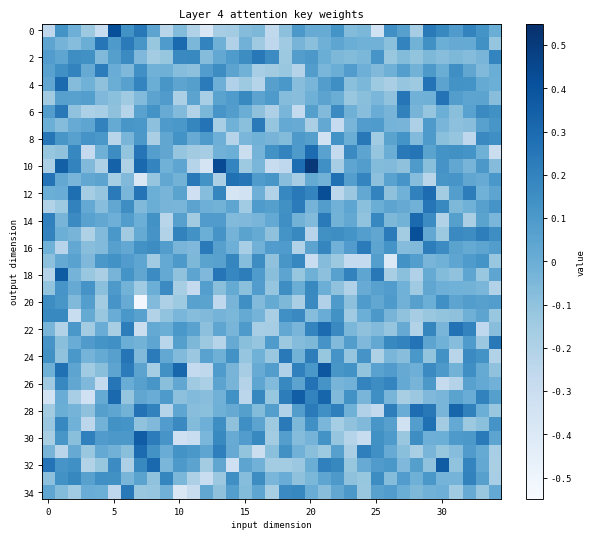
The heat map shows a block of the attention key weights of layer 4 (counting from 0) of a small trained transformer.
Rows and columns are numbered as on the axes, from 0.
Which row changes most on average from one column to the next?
10
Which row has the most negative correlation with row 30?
11
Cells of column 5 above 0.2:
5
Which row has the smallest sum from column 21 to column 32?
17
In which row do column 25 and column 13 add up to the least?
0
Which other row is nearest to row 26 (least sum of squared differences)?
19
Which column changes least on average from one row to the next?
33
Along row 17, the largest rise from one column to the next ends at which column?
27
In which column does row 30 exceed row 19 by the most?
7
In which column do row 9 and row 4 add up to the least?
15
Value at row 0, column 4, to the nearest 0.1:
-0.3
